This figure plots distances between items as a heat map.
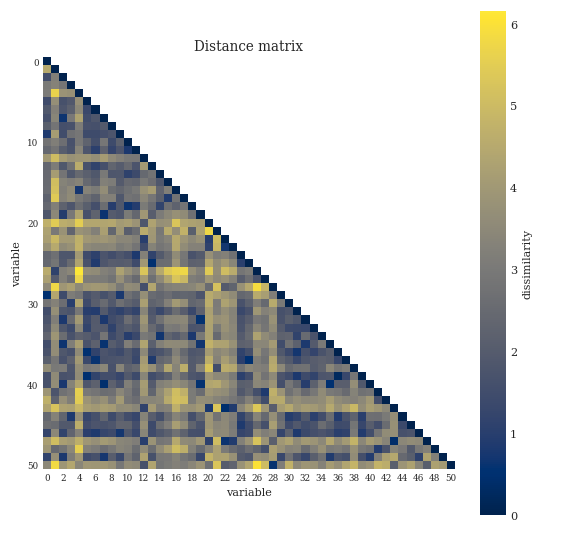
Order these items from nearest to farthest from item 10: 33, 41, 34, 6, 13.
34, 6, 33, 13, 41
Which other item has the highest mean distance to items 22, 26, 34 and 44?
4
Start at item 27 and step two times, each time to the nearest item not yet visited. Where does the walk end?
48
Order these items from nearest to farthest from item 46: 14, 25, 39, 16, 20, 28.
39, 25, 14, 16, 28, 20
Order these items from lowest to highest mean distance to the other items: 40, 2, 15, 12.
2, 40, 15, 12
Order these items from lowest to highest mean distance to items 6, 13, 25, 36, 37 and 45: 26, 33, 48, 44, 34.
44, 33, 34, 48, 26
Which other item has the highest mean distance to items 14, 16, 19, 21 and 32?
20
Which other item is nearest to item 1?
26
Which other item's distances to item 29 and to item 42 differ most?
0
